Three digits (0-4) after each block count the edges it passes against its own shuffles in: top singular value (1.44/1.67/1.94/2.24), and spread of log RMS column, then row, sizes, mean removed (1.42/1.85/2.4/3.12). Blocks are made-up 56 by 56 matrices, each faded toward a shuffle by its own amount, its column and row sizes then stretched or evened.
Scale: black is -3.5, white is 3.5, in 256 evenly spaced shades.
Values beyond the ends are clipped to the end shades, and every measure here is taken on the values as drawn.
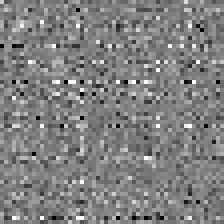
3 1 3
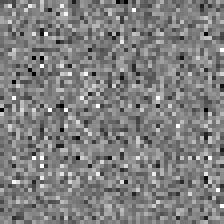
0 2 1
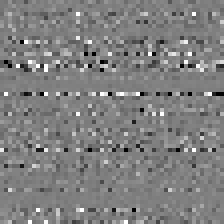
1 0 4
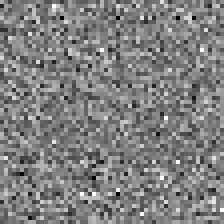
0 0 1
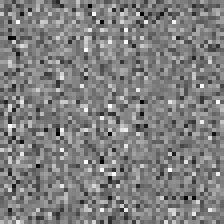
0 2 1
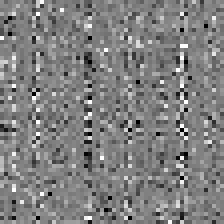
4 3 0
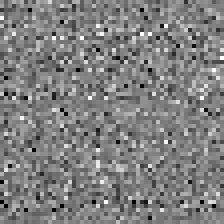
0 0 2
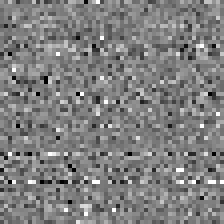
1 0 3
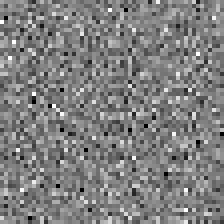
3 1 0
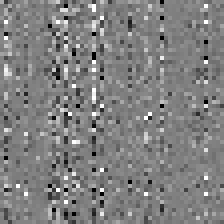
3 4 0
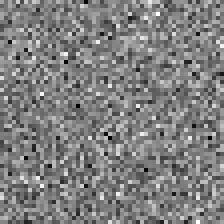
1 0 0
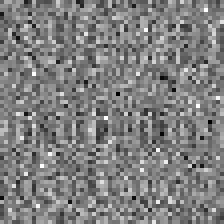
4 0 0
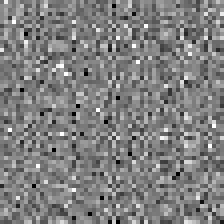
4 1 0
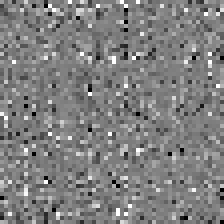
1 2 1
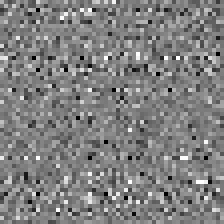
3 0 3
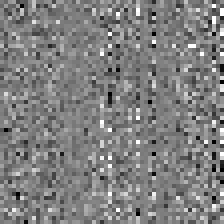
2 4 1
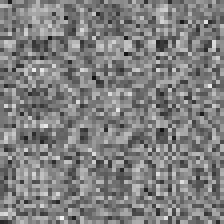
4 1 1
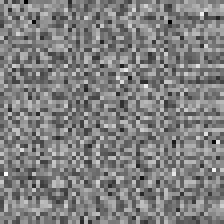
4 0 0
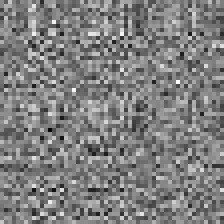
4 2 1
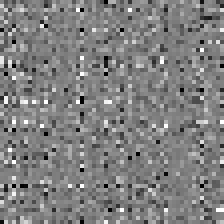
3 3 2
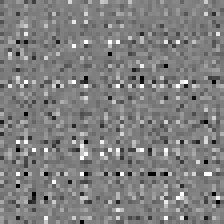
2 3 3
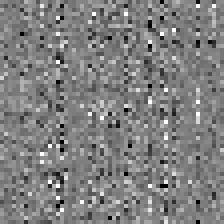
0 4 0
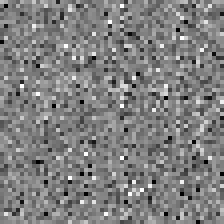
0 2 0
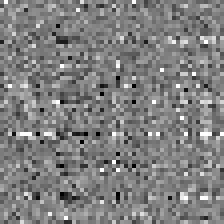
3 1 2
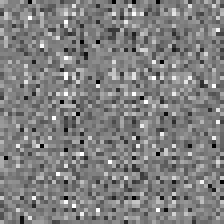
3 2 0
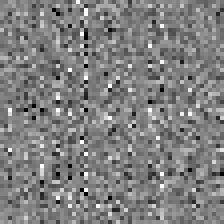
3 3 0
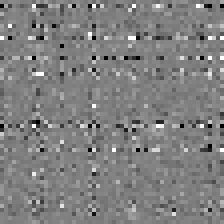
3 2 3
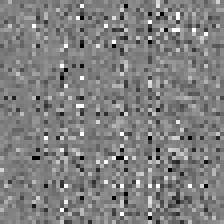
2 3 2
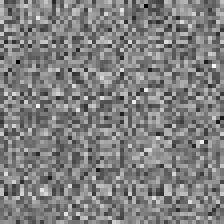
4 0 1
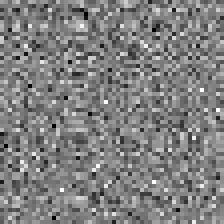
4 0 1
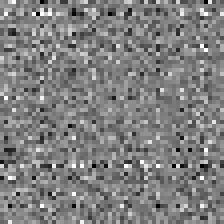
3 2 3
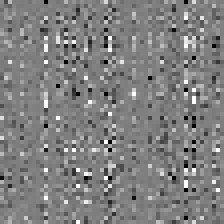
3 4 1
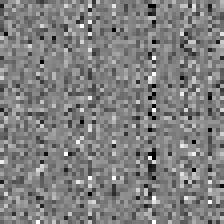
1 4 0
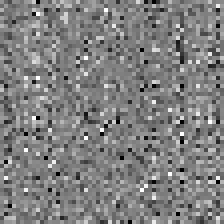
3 3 1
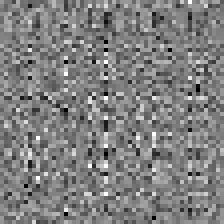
4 3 1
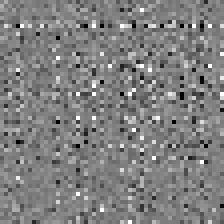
2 3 2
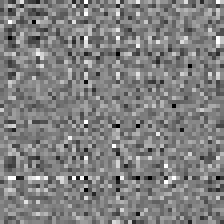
4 2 2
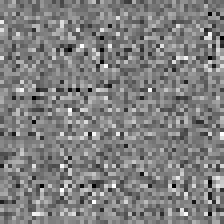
0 2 3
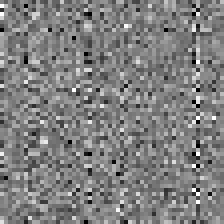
4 3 1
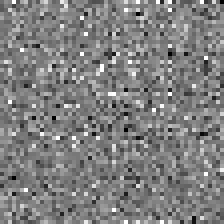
1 1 1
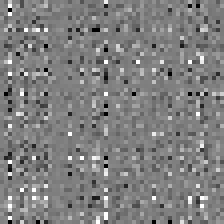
3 4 2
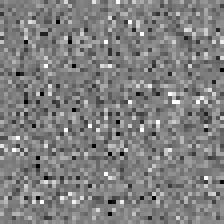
0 0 2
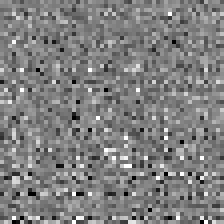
3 1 3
